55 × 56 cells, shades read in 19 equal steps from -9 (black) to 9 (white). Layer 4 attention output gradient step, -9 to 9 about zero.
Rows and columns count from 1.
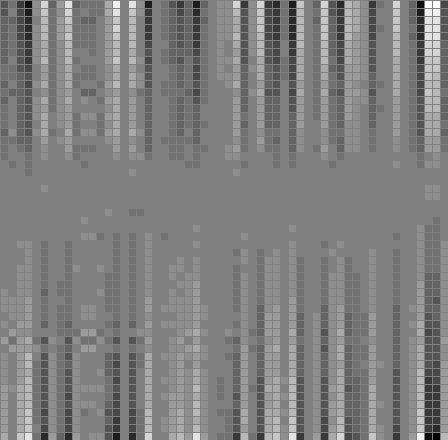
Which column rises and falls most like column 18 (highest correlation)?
29
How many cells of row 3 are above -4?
46
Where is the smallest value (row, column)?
55, 55
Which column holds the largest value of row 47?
53
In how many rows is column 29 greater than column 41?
24
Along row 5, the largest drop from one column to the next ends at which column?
56
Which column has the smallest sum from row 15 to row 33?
4
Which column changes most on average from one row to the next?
11
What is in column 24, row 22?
0
